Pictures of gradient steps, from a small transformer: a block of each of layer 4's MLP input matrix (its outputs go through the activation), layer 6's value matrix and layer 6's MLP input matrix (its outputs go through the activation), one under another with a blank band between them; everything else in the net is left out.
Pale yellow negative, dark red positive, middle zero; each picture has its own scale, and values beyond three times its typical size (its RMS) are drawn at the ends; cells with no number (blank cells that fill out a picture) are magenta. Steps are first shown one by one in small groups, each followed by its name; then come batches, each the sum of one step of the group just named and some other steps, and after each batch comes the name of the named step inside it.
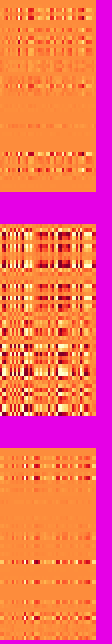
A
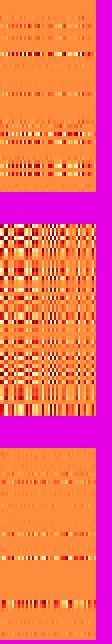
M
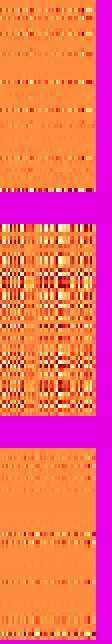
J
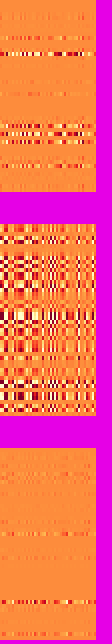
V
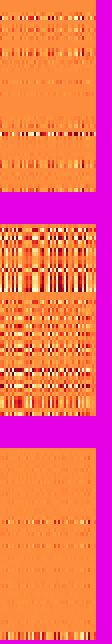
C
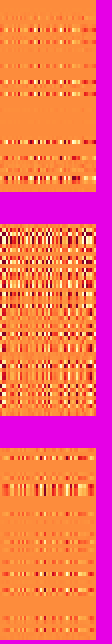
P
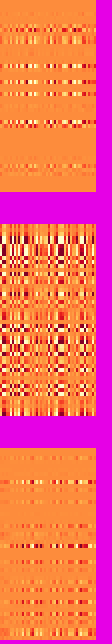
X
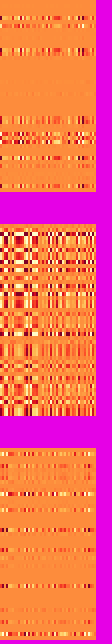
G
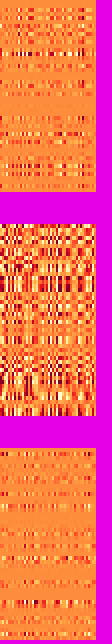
M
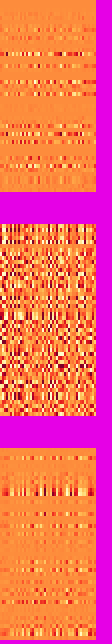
V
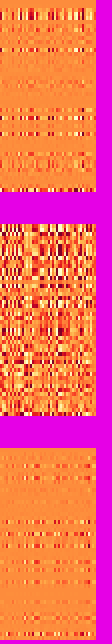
A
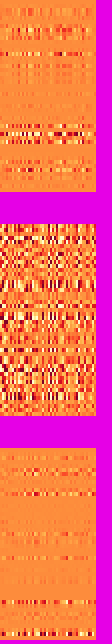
V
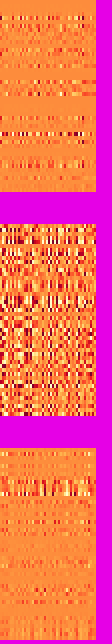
P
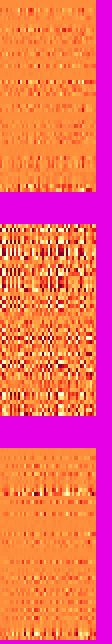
J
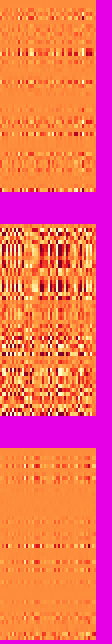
A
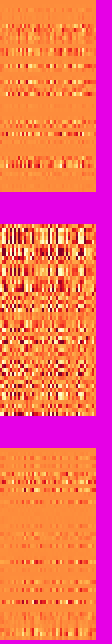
X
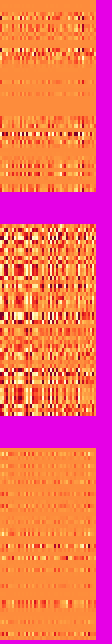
M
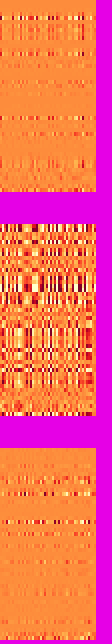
C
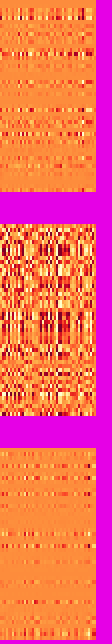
V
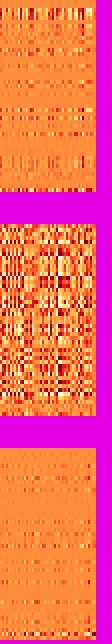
J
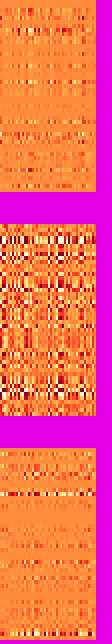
X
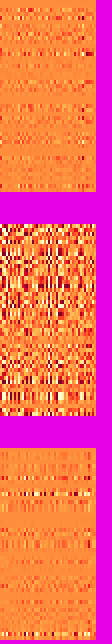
G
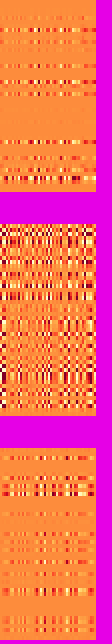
P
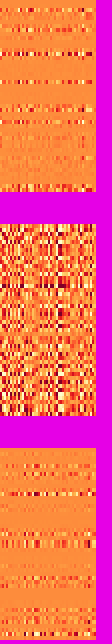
J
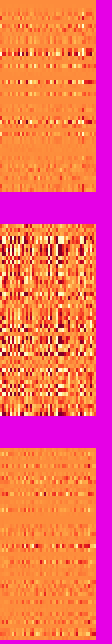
X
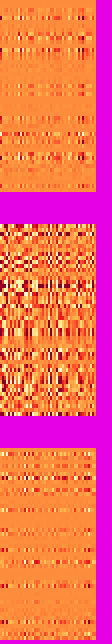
G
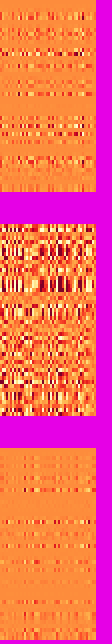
V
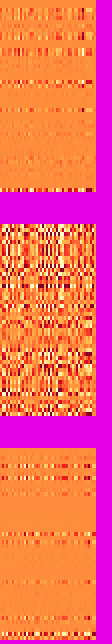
J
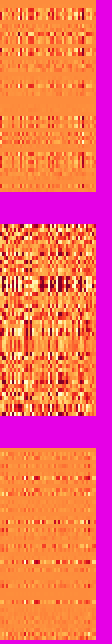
G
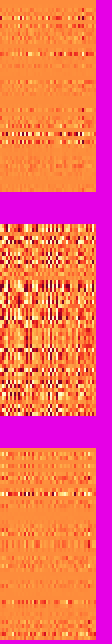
V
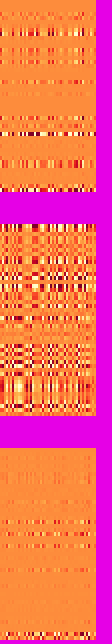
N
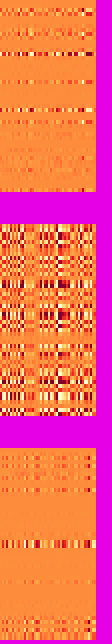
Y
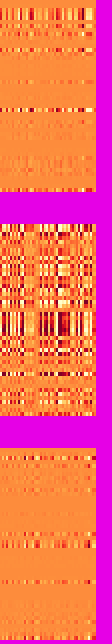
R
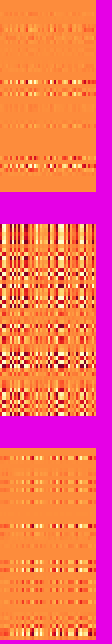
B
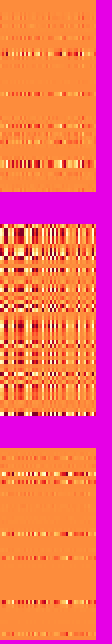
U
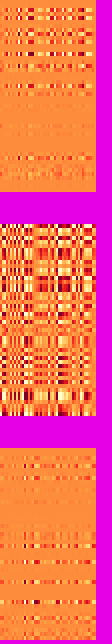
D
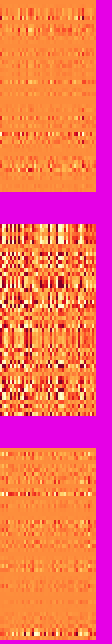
B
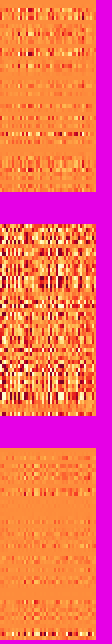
D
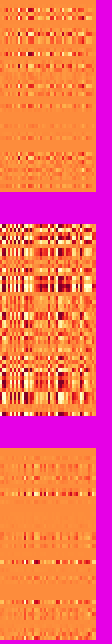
D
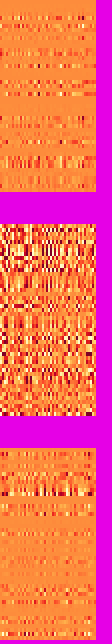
U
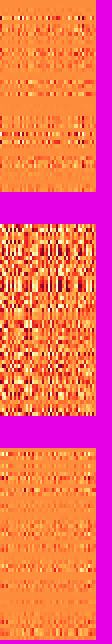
B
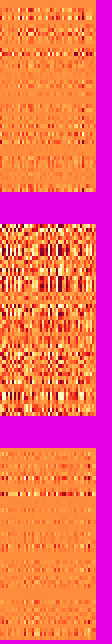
D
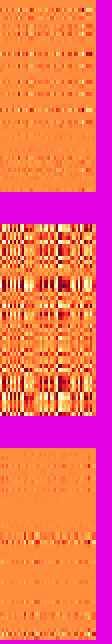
Y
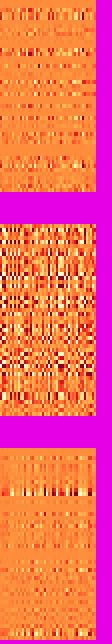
B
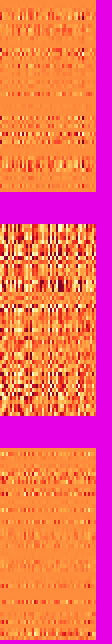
U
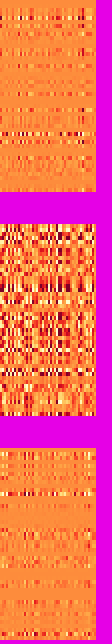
R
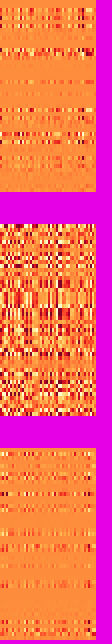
Y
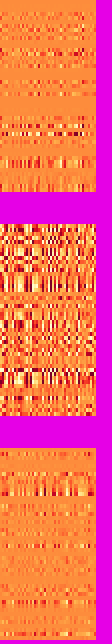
U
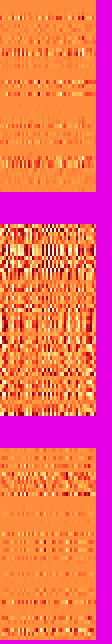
U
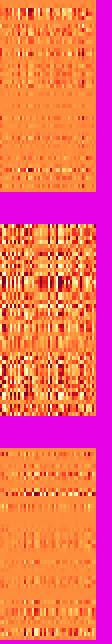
D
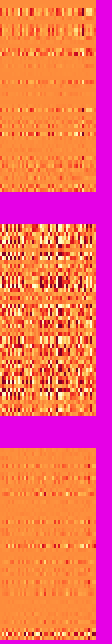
N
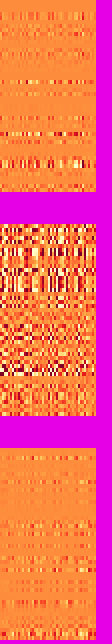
B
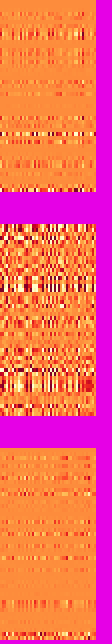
N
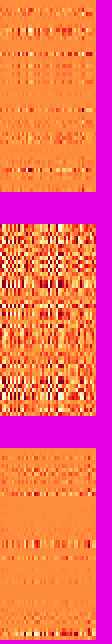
Y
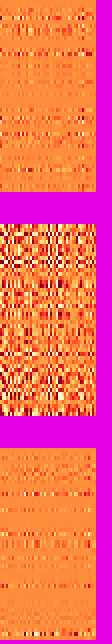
Y
